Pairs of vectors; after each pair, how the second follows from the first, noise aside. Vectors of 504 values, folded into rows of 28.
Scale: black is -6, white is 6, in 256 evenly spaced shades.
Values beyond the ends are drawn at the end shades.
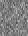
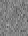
negated, shrunk.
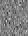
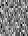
wrapped around, scaled up.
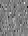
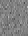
negated, shrunk.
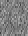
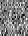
negated, scaled up.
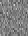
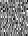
wrapped around, scaled up.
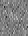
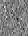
sign-scrambled.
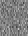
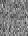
sign-scrambled.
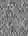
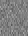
negated, shrunk.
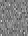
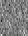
sign-scrambled.
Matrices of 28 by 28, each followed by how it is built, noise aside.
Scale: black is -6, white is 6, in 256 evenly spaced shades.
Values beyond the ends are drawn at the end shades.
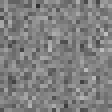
blocks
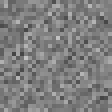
Hankel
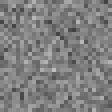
noise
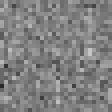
low rank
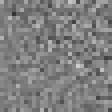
upper triangular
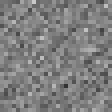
Hankel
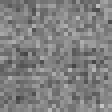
blocks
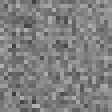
blocks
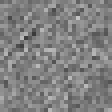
Hankel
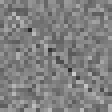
diagonal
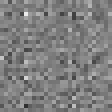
low rank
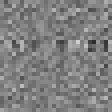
low rank
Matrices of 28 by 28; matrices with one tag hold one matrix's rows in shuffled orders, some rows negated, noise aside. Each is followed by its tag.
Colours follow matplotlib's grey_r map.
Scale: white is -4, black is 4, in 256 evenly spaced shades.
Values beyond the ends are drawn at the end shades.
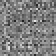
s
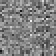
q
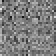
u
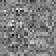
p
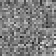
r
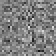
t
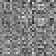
t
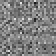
s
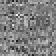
p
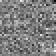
r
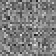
s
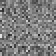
u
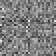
u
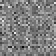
u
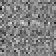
u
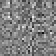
t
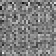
u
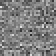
q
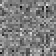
q
